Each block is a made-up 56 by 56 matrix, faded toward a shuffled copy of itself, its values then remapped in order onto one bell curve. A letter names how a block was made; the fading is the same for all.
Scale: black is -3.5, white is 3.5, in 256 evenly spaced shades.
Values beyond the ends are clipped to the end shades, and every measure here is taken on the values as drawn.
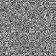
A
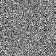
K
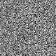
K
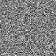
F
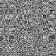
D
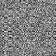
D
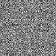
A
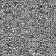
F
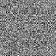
F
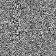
K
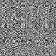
D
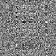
A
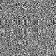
F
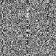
A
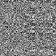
A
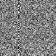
A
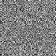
F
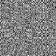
A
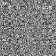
A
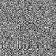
F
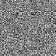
F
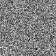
K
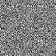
F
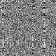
A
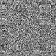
F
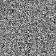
K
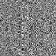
A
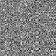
D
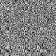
F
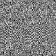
A
